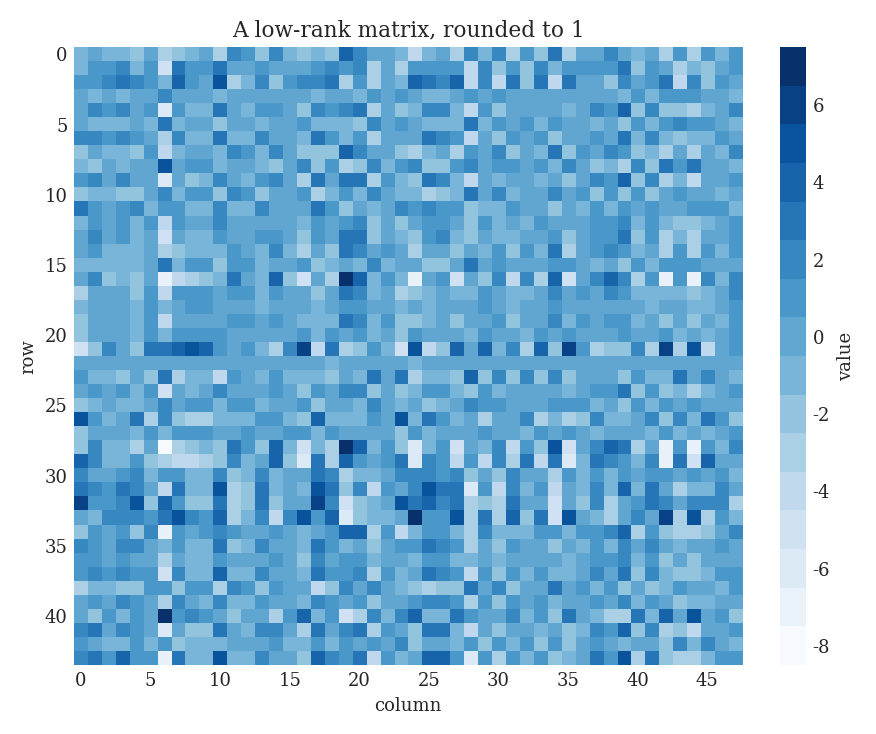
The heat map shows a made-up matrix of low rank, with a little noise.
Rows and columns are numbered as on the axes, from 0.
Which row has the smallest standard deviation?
22
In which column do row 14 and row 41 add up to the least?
6
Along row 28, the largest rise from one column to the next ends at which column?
19
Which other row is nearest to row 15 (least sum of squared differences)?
25
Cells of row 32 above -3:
41
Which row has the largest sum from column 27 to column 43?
21
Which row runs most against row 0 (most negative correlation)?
33
